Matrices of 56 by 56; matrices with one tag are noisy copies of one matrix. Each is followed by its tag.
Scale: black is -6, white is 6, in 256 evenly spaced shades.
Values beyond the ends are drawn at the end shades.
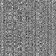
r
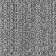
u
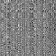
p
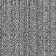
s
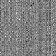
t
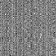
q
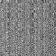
p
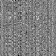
r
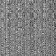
p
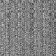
p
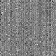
t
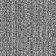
q
